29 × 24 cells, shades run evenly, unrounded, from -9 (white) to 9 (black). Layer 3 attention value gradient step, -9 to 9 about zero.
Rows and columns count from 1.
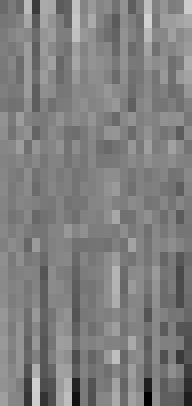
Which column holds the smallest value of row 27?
5
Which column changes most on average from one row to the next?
23
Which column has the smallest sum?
15
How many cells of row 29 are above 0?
12
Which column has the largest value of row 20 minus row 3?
10
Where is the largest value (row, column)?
29, 19
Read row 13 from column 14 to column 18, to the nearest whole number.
-1 -1 0 1 0
